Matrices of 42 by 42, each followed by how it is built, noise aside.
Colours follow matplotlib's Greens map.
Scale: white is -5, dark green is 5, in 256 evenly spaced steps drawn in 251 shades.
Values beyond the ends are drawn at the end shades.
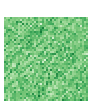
Hankel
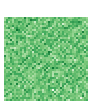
Hankel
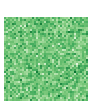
repeating columns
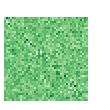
banded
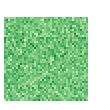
repeating columns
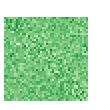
banded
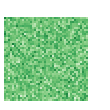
noise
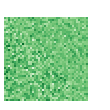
lower triangular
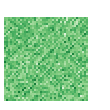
Hankel
